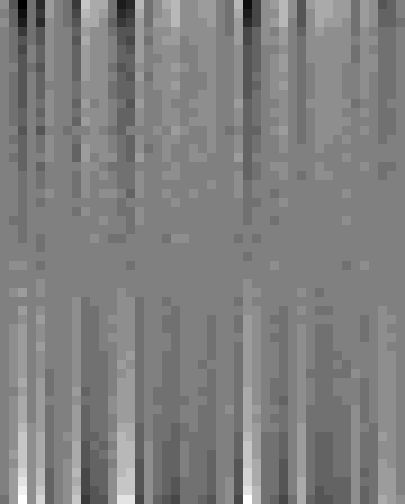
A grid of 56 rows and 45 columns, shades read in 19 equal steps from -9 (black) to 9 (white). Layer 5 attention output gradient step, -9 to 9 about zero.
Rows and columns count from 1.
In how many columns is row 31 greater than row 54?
23
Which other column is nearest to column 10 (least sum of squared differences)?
16
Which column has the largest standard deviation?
3
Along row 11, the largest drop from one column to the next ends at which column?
28
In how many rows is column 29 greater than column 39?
24
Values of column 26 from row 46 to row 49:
1 0 0 0
